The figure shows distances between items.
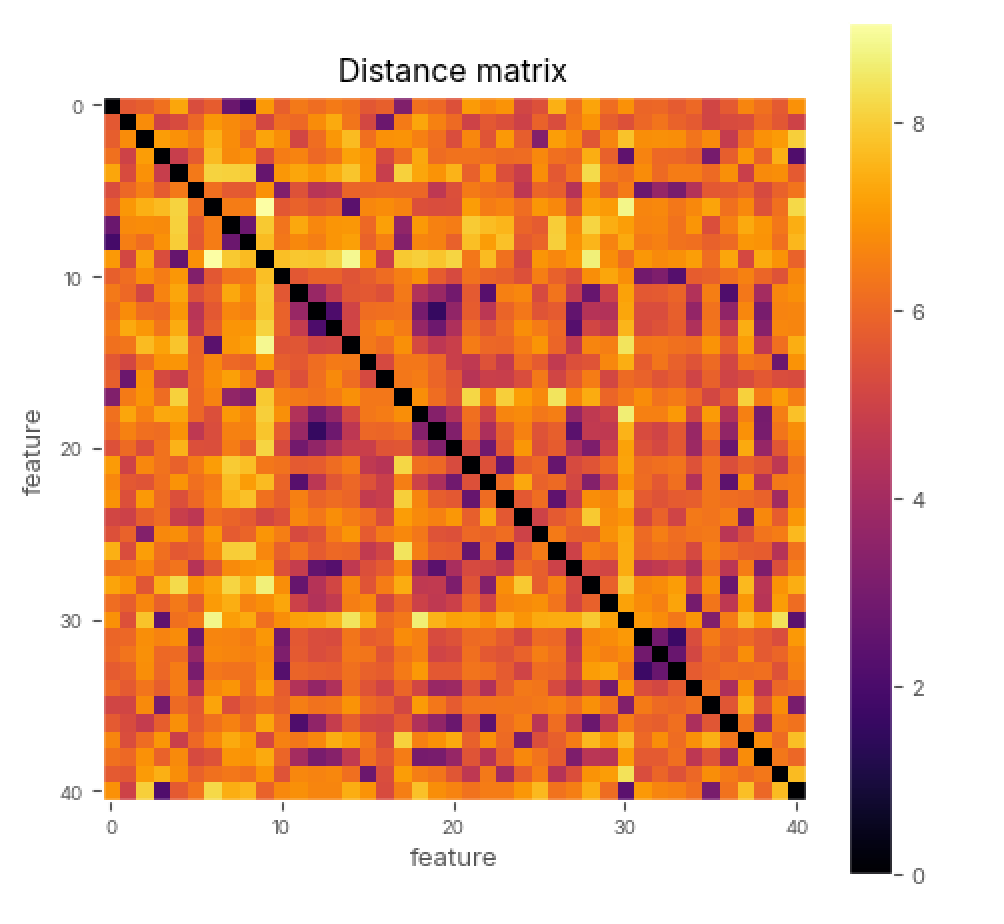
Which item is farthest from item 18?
30
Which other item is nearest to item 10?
33
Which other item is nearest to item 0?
8
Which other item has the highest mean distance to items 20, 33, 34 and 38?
9
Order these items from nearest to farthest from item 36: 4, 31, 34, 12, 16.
12, 34, 16, 31, 4
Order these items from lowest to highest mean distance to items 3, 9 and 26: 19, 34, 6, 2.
34, 19, 2, 6
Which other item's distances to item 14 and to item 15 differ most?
6
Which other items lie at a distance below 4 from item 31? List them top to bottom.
5, 10, 32, 33
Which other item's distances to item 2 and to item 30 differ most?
40
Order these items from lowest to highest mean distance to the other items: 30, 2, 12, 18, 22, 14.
12, 22, 18, 14, 2, 30
